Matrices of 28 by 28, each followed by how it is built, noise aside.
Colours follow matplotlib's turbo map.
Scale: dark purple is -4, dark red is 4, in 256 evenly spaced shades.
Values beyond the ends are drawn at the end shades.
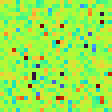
sparse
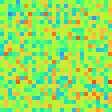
blocks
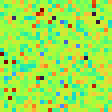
sparse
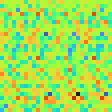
repeating columns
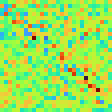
banded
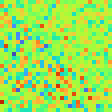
lower triangular
